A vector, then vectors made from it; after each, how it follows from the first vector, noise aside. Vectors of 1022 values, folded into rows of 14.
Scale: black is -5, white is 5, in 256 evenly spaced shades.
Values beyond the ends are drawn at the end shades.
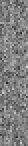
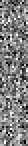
wrapped around, scaled up.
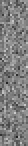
copied.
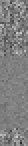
negated, partly zeroed.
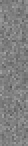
wrapped around, negated, shrunk.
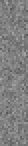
reversed, shrunk.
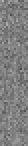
wrapped around, shrunk.
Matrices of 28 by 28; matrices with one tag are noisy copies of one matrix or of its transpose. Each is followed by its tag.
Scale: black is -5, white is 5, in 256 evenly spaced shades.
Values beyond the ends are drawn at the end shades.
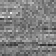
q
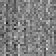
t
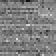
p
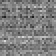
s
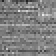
p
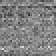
t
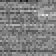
p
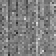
s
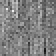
q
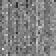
s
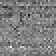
t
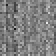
t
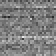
s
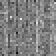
s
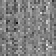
t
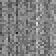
s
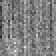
p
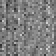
t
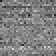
t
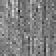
q
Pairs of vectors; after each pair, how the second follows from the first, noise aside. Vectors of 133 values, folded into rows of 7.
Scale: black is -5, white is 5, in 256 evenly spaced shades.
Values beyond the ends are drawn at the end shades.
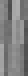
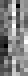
wrapped around, negated, scaled up.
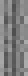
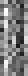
wrapped around, negated, scaled up.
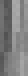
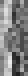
wrapped around, negated, scaled up.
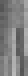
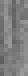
reversed, negated, shrunk.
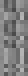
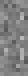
partly zeroed.
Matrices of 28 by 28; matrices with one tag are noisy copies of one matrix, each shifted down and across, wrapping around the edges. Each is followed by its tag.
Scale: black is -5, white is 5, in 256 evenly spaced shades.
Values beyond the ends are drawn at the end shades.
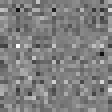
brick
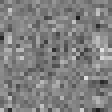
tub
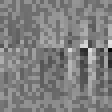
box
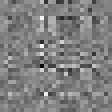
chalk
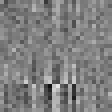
box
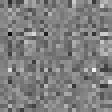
brick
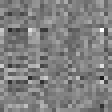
chalk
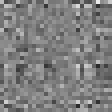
chalk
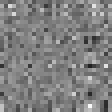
tub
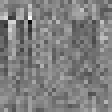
box
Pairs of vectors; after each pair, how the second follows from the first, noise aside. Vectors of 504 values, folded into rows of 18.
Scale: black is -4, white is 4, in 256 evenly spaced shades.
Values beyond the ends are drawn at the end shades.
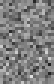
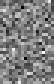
reversed, negated.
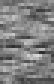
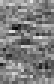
reversed, negated.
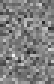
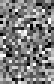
reversed, negated, scaled up.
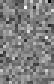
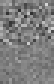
reversed, negated, partly zeroed.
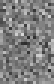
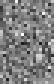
copied.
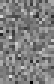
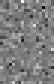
reversed, negated, partly zeroed.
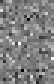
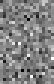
copied.
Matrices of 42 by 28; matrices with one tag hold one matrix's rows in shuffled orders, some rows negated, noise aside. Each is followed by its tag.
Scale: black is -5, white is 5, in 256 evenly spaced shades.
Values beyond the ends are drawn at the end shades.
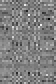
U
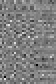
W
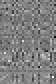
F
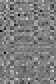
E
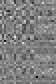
W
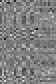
W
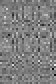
F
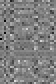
E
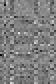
E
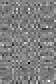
U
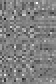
W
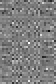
U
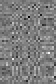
U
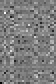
E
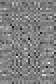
U
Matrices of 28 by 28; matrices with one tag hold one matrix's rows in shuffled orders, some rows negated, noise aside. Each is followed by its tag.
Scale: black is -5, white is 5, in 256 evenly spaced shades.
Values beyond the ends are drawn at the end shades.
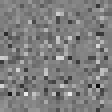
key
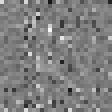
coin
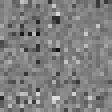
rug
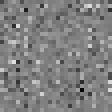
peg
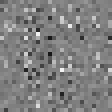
coin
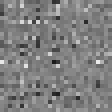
rug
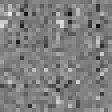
key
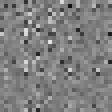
coin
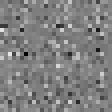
key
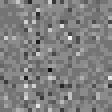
coin
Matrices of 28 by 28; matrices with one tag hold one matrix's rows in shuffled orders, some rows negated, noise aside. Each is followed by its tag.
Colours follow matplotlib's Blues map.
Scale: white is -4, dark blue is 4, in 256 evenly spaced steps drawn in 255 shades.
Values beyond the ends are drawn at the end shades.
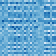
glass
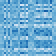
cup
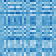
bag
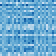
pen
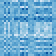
cup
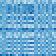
pen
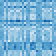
bag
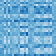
cup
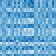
pen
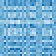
bag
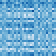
pen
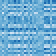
glass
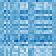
cup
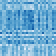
pen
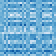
bag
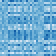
glass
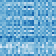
pen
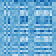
cup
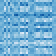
cup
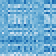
glass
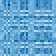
cup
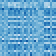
glass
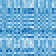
pen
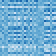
glass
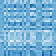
bag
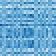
pen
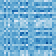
cup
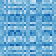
bag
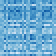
bag
